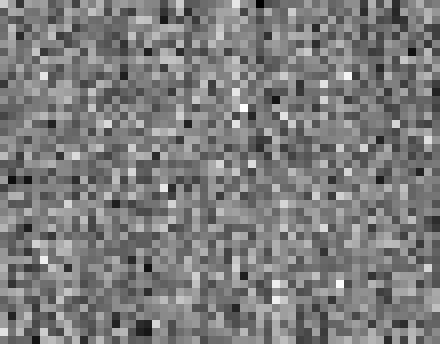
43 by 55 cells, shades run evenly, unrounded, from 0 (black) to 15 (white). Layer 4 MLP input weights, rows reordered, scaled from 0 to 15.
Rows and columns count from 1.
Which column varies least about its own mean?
26
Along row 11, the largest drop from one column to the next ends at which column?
27
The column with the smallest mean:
55
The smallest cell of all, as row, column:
1, 33
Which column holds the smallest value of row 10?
16
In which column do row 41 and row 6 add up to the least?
18
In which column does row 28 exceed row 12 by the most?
22
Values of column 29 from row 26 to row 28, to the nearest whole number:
9 9 8
